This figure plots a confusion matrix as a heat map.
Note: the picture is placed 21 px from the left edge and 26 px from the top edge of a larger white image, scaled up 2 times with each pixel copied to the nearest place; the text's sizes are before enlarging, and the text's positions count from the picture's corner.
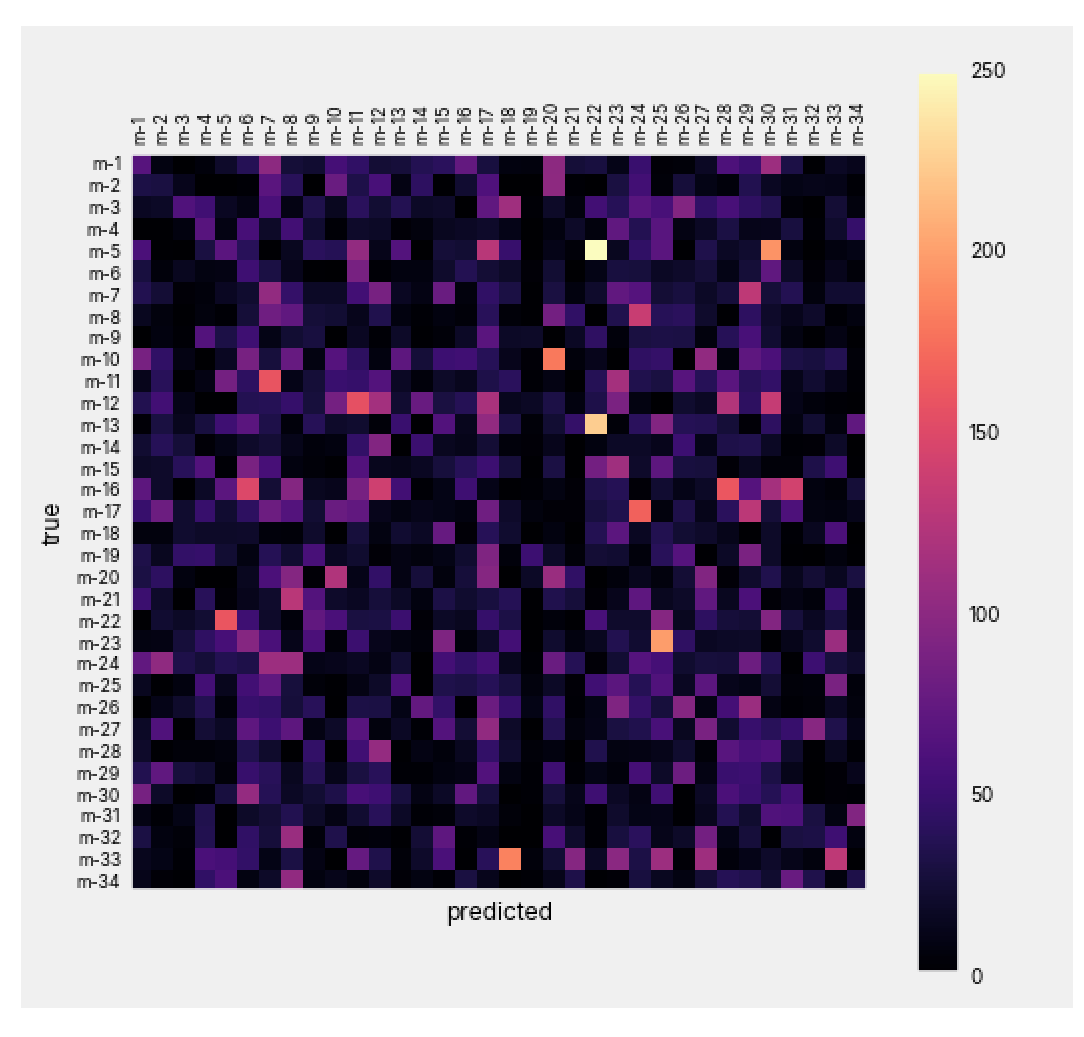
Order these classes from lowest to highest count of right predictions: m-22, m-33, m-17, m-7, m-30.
m-30, m-22, m-17, m-7, m-33
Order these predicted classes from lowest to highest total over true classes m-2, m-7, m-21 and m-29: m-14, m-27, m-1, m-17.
m-14, m-27, m-1, m-17
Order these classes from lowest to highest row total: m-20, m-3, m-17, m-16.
m-20, m-3, m-17, m-16
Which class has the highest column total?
m-17
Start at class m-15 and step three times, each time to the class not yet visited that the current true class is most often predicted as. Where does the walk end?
m-33
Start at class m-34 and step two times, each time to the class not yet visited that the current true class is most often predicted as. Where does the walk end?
m-24
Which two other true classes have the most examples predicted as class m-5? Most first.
m-22, m-11
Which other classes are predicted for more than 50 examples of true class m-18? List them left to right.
m-15, m-23, m-33
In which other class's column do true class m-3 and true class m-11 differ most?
m-7
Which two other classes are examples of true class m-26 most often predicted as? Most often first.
m-29, m-23
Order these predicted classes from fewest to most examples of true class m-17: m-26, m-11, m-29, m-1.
m-26, m-1, m-11, m-29
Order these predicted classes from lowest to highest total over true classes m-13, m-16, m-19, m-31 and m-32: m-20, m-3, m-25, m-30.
m-3, m-20, m-25, m-30
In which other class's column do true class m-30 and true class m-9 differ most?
m-1
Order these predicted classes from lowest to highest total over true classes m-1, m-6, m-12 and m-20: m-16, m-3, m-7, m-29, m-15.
m-3, m-15, m-29, m-16, m-7
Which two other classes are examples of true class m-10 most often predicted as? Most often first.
m-20, m-27
